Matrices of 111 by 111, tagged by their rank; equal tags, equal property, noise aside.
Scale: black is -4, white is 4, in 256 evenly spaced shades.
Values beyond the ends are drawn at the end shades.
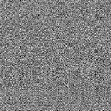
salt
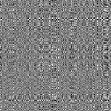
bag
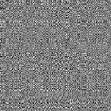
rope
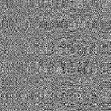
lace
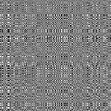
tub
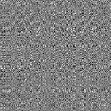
rope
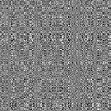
bag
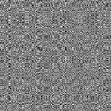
rope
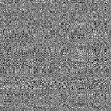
lace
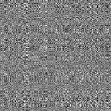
rope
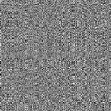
lace
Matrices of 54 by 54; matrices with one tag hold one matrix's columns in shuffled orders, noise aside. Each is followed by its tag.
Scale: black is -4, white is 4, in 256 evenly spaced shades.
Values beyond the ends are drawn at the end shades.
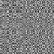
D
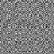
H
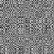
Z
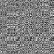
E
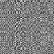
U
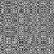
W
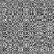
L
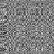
L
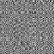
U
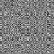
E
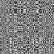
W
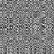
Z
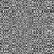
D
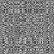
W
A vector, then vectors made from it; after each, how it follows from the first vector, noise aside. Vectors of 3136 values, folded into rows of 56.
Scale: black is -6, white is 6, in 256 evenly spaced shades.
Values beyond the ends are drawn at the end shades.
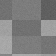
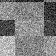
reversed, negated, scaled up.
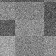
reversed, negated.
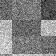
scaled up.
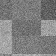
copied.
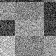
reversed, negated, scaled up.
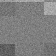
reversed, partly zeroed.
